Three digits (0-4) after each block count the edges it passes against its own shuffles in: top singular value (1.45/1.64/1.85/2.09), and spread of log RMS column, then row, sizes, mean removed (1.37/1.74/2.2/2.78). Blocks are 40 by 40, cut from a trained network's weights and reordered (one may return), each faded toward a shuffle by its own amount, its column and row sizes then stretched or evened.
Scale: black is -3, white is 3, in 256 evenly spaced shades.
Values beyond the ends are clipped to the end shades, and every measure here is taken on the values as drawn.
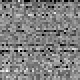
2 0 3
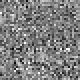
0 0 2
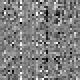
1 4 2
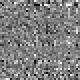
1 1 3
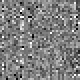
1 3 0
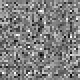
0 2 2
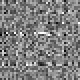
3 1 3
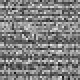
4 0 0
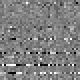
3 0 3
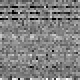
4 1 3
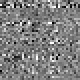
1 2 4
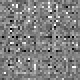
0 2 3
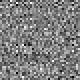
2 1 0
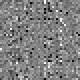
0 3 0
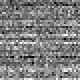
4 1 2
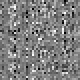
1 4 2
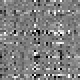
2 3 4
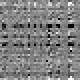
4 4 2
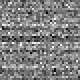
3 1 1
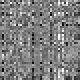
4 4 3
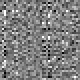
3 3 0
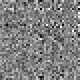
1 2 2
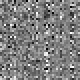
0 4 2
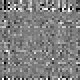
2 3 4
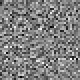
2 0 1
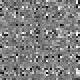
0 3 4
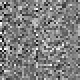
0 3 1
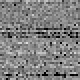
3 0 3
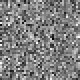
0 2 0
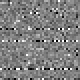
3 0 3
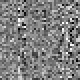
0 4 0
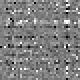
2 3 3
